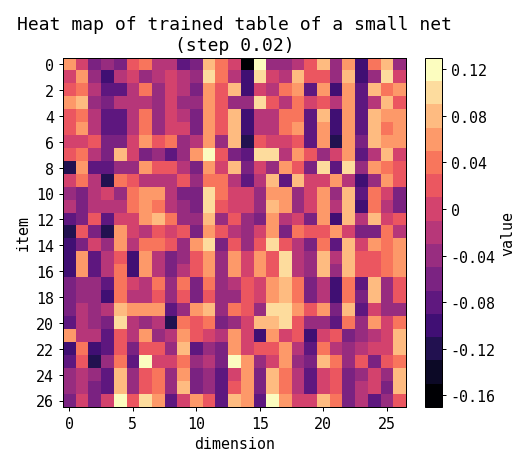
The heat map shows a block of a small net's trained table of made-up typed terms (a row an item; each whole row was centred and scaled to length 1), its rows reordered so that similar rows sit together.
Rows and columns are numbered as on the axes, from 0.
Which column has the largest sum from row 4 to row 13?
11
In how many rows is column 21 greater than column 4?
2
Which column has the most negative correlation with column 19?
26
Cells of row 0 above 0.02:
9
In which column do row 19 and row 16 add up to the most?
17
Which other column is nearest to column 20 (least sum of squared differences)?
6
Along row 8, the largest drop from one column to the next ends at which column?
21
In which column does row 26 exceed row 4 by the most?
4
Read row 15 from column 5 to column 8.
-0.1 0.06 -0.02 -0.06
